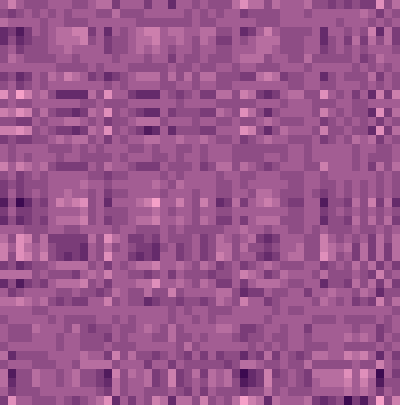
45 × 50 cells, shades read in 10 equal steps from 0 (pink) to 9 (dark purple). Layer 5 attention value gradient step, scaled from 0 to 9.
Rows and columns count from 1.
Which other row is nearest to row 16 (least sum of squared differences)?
30
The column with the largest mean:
3
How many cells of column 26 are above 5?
11
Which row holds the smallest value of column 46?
42
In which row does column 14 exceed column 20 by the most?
23
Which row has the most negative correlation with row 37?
41
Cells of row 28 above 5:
13
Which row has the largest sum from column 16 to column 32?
40
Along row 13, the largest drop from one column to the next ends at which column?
48
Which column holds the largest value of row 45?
44
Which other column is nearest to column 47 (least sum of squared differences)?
10
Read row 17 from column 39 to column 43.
5 4 4 4 4
